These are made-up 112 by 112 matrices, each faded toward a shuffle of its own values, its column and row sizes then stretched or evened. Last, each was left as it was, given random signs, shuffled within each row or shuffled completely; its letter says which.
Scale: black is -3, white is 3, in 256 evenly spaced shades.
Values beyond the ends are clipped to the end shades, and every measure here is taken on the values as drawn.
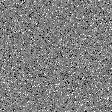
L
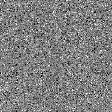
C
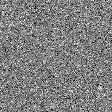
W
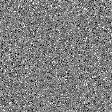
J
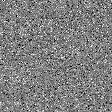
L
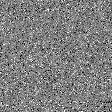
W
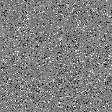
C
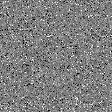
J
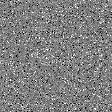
C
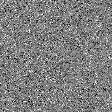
J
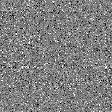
C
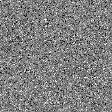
J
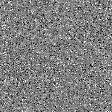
J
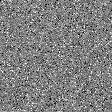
L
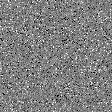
W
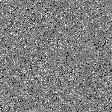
W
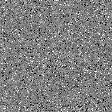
J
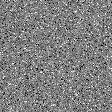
L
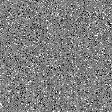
C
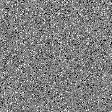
J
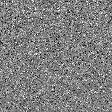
W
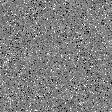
L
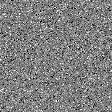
W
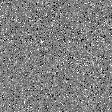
J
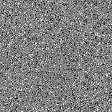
C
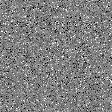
J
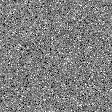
L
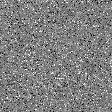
W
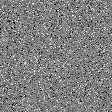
L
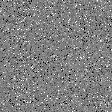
J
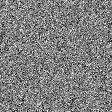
L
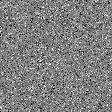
L
